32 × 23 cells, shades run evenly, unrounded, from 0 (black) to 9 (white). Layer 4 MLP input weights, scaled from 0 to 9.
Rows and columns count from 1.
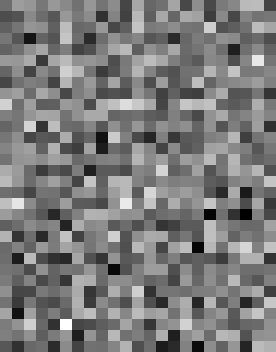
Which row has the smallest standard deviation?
15
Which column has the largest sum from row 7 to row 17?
12
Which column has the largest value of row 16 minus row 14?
14
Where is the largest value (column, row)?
6, 30
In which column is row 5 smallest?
20
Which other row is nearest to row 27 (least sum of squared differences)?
4
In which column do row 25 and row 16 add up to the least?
10
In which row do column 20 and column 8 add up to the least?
5
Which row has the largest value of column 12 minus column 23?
27
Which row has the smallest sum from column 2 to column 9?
24
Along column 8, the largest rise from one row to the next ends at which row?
17
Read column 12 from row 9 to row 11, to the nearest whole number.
5 7 4
